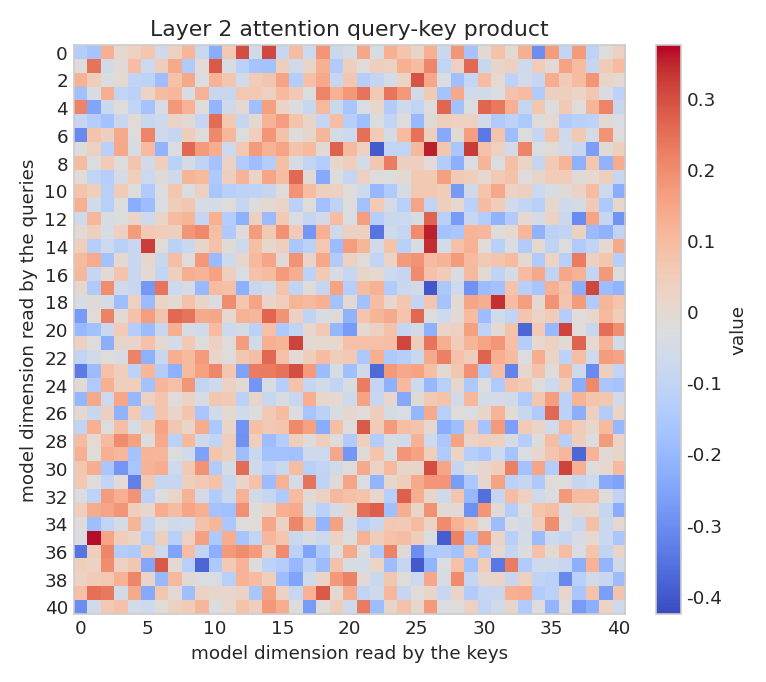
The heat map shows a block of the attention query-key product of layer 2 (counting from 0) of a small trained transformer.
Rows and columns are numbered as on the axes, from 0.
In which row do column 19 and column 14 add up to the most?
7
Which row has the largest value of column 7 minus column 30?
19
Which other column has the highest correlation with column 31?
37
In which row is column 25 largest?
2
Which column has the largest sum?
26
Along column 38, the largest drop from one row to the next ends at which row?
18
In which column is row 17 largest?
38
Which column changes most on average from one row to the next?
30
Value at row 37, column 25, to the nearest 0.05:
-0.4
